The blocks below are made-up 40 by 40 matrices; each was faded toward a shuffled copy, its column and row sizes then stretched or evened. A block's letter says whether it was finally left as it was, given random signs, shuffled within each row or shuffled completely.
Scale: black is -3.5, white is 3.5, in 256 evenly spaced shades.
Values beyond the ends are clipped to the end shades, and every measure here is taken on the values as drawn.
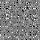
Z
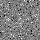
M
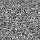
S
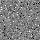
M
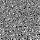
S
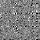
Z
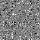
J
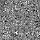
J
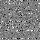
S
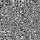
Z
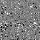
J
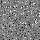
S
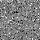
M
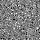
S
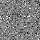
J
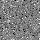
M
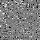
J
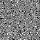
J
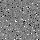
M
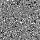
S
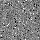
M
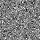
M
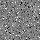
M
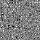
J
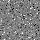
M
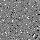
M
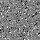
M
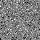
M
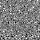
S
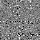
J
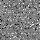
S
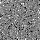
M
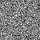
M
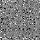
J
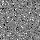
M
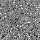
S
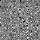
J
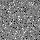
M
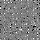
J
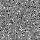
M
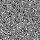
M
